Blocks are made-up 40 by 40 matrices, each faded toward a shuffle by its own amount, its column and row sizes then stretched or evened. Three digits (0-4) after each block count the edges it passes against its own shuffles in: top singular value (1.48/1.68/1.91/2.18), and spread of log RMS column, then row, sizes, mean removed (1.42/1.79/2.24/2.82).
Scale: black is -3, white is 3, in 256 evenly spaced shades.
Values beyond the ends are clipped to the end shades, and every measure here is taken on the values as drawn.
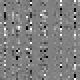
1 4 1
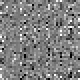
0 3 0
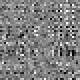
3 2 3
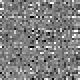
2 2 2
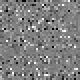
0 0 3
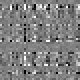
4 3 4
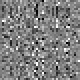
3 3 0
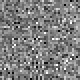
0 0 1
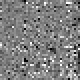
0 3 2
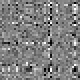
4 3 2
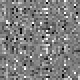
2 2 0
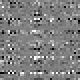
3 2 4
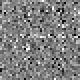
1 1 2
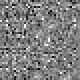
2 1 0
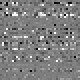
2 0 4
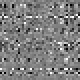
3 2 4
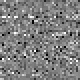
0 1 2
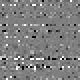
2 1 4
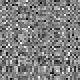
4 1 1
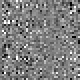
0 3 1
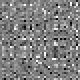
4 2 1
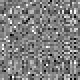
4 2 0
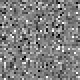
1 2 0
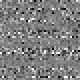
0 1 4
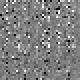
0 3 1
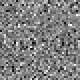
1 0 1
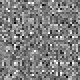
3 1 1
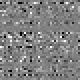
0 2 4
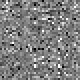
0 2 0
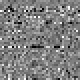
2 1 3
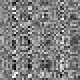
4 3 1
